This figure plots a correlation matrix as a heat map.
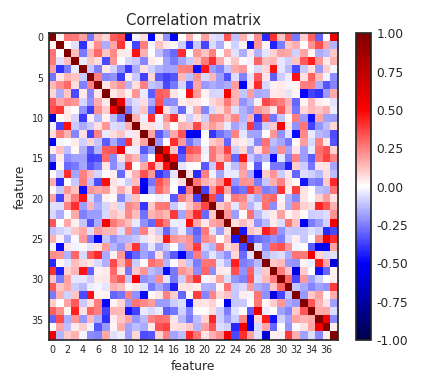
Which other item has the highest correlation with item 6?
27
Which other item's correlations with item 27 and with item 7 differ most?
34
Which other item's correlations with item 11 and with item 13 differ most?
30
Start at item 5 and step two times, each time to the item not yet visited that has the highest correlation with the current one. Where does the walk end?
19
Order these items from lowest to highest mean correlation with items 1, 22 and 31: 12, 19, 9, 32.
12, 32, 19, 9
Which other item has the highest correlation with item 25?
36
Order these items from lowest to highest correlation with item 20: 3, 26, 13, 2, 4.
26, 13, 2, 3, 4
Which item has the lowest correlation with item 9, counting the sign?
5
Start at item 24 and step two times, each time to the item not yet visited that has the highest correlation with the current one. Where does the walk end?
35
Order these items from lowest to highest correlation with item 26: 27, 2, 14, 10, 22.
14, 27, 2, 10, 22
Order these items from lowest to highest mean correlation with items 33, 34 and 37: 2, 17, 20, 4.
17, 4, 20, 2
